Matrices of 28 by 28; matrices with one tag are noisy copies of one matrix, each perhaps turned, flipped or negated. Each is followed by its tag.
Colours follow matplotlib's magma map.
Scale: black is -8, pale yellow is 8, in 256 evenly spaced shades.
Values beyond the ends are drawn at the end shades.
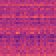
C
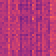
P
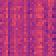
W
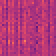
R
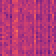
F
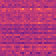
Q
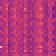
W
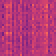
Q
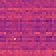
P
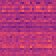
Q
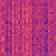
Q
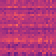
W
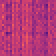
Q
